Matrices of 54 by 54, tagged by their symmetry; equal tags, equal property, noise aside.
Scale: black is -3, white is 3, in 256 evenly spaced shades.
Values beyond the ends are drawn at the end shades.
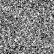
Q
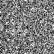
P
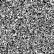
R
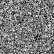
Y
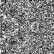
P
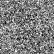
Q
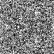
P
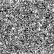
Q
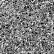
Y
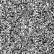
P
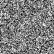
Y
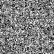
Q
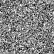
Q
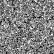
R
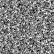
P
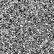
Y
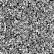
P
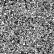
R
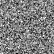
R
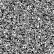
Q
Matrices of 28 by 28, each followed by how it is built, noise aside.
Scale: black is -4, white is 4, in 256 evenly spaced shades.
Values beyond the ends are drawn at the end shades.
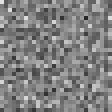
repeating rows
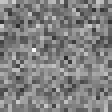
repeating columns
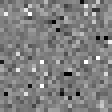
sparse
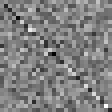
diagonal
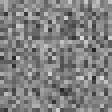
blocks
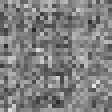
blocks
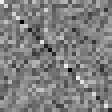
diagonal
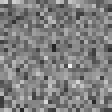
repeating columns
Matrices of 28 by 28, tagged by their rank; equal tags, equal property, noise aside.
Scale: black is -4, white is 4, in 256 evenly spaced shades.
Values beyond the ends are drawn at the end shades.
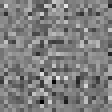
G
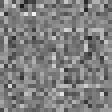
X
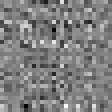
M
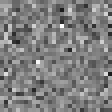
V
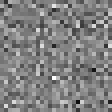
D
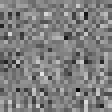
X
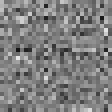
X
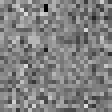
D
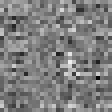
G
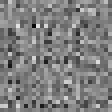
G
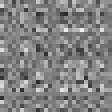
M
